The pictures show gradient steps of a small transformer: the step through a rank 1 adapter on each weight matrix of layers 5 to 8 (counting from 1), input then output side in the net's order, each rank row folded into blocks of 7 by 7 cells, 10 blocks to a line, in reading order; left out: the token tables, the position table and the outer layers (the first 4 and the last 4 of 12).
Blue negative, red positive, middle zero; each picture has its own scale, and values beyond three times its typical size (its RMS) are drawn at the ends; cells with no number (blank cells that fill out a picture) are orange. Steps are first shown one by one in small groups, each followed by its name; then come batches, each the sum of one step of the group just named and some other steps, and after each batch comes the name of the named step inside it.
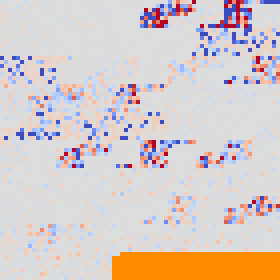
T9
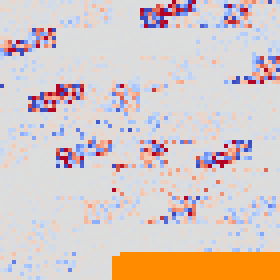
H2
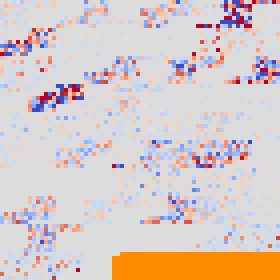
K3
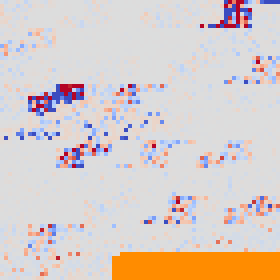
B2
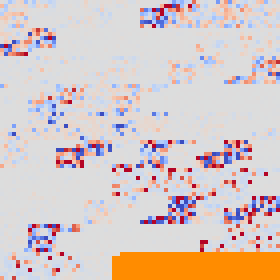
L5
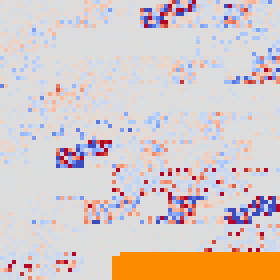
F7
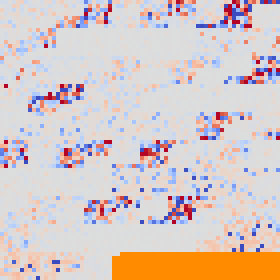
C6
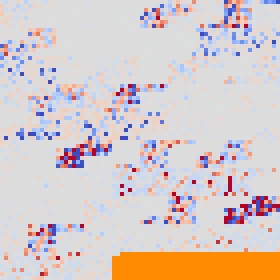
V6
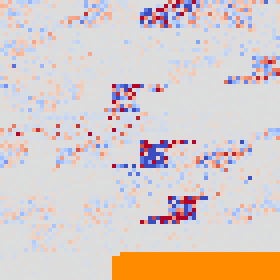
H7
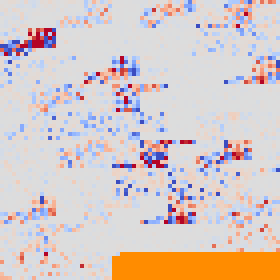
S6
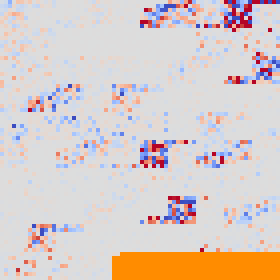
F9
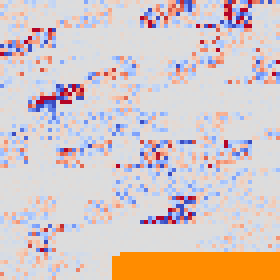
K3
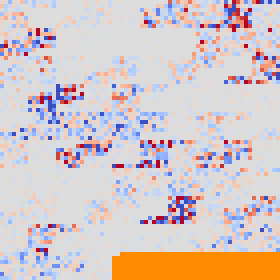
L5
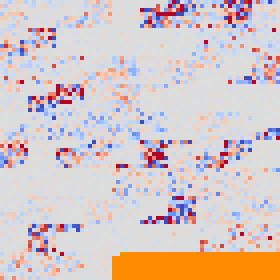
H2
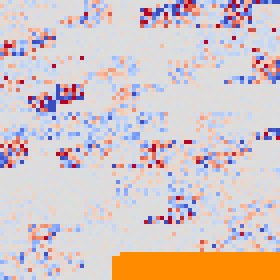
B2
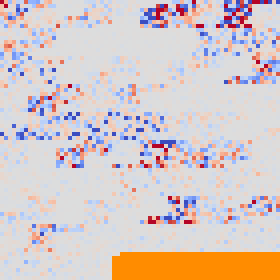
T9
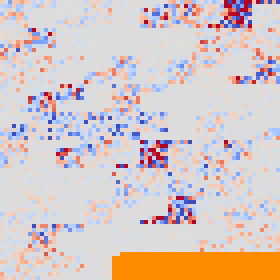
F9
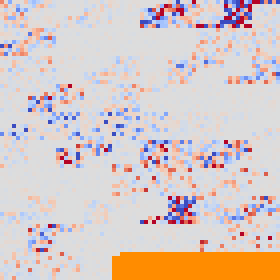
L5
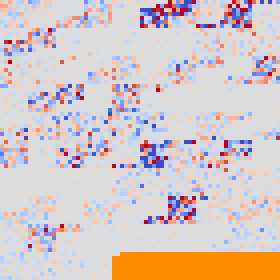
H7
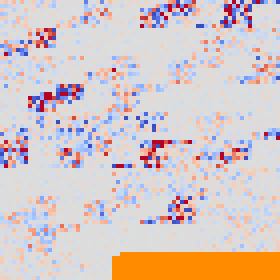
S6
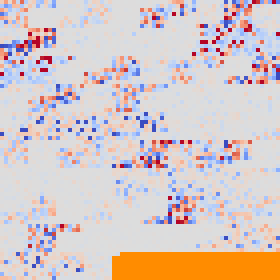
S6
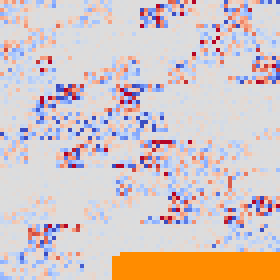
V6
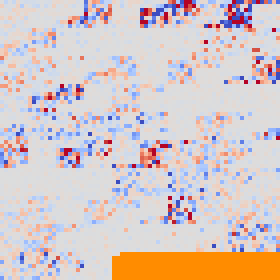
C6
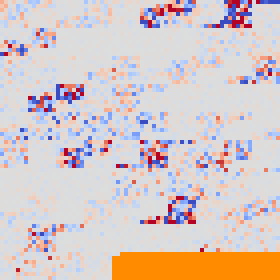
B2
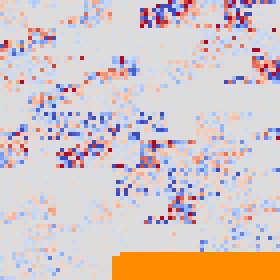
S6
